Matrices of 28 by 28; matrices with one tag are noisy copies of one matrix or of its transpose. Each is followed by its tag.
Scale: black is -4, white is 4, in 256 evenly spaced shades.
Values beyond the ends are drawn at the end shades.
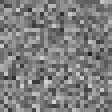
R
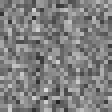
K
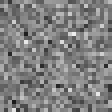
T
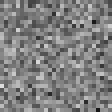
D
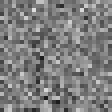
K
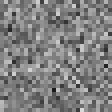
R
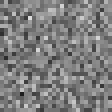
D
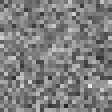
R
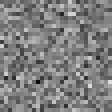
R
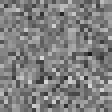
R
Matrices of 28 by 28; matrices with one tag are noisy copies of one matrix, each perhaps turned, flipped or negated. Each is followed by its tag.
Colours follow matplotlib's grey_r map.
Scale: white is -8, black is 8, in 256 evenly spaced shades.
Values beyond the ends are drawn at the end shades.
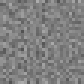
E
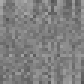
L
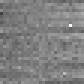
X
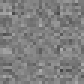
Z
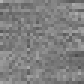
L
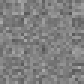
Z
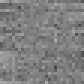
L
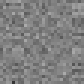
Z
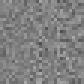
E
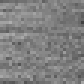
X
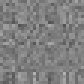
Z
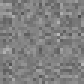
Z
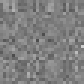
Z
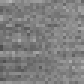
X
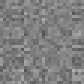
Z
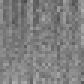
X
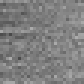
X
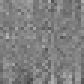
L
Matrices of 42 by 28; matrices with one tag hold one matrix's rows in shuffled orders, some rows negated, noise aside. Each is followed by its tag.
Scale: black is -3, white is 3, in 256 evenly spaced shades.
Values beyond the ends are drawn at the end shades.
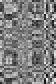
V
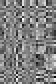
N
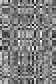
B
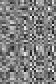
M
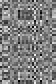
B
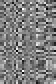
N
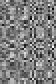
M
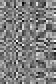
N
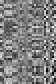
V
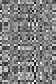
B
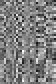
N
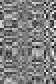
V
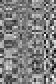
V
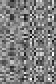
M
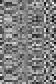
V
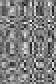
M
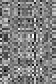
B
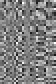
N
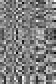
N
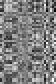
V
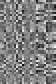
N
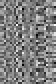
N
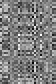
B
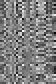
N
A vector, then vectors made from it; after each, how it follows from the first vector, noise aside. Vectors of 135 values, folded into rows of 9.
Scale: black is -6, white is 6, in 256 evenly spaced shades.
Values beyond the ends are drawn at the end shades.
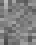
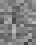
wrapped around.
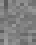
negated, shrunk.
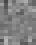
negated, partly zeroed.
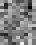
reversed, scaled up.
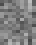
reversed, negated.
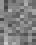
negated.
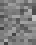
wrapped around.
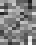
reversed, scaled up.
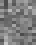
negated.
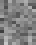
negated.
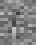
wrapped around.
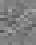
negated, partly zeroed.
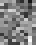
reversed, scaled up.
